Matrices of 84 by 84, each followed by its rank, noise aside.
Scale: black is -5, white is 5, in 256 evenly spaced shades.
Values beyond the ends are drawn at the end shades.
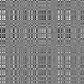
one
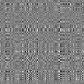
two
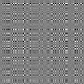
one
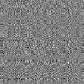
six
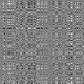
three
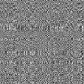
six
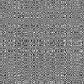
four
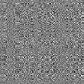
six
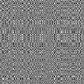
three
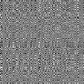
four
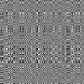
two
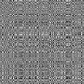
three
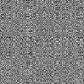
six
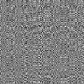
six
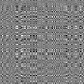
two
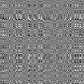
two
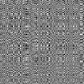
four
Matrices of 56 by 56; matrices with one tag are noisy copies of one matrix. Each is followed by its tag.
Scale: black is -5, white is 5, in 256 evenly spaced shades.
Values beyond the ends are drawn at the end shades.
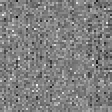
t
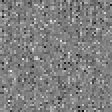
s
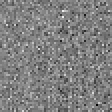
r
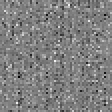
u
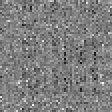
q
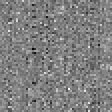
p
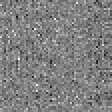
t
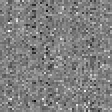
p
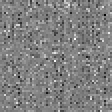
u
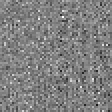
r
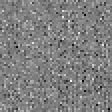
r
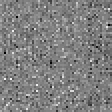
t
